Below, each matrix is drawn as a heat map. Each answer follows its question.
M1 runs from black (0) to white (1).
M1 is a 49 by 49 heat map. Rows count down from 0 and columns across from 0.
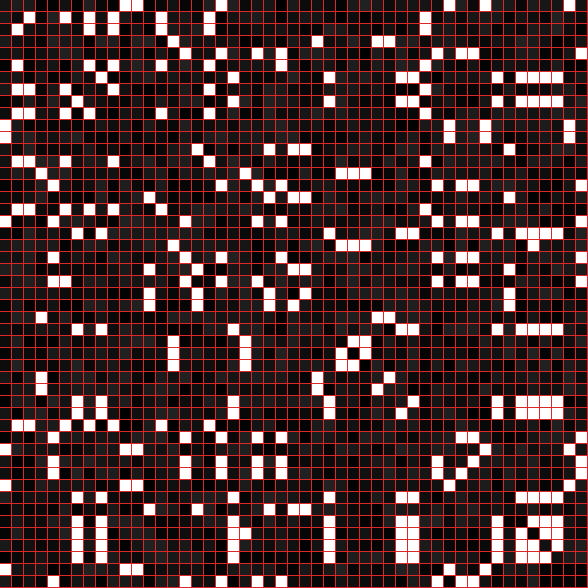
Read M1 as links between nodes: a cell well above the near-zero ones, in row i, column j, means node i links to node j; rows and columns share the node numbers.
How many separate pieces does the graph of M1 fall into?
3
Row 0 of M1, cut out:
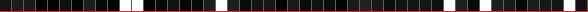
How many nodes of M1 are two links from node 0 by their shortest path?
8
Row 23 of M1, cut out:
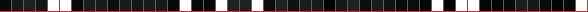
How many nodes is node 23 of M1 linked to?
9
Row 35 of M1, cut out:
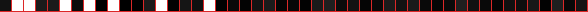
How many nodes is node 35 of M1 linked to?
7
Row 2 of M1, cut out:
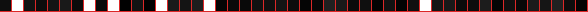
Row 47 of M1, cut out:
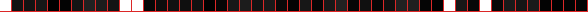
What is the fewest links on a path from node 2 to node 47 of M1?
6
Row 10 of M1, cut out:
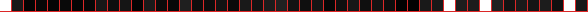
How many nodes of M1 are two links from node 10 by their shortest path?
2
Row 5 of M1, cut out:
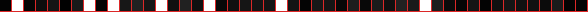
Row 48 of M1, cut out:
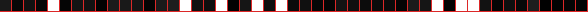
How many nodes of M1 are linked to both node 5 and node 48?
1
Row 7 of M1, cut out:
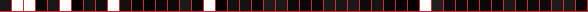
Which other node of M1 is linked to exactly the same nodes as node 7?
node 13
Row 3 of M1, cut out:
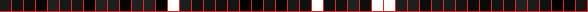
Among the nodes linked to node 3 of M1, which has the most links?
node 14
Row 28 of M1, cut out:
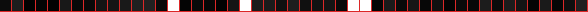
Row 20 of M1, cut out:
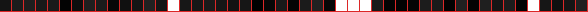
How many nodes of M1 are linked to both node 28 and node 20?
3
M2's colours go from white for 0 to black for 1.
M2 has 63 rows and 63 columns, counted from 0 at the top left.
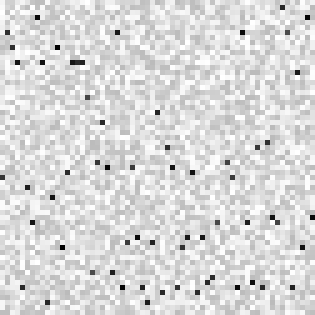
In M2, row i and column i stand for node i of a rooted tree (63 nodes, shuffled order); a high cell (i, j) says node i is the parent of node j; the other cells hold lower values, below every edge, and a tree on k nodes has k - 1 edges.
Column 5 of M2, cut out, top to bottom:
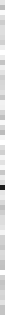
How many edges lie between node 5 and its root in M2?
5
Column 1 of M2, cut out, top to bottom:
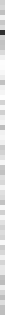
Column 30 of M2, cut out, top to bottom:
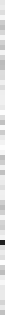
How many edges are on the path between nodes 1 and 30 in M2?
3
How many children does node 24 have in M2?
1
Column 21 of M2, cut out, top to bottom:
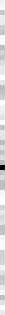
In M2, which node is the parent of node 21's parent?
29
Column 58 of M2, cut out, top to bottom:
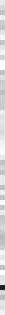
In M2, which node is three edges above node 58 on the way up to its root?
44
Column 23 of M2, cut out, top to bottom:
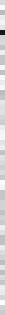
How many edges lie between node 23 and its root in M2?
2
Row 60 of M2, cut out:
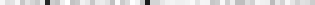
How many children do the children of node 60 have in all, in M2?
4
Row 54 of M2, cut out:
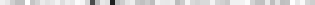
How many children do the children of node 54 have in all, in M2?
1
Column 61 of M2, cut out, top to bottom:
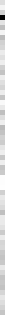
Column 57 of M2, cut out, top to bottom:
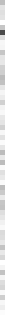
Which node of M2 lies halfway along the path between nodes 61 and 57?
49
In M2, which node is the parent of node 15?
12
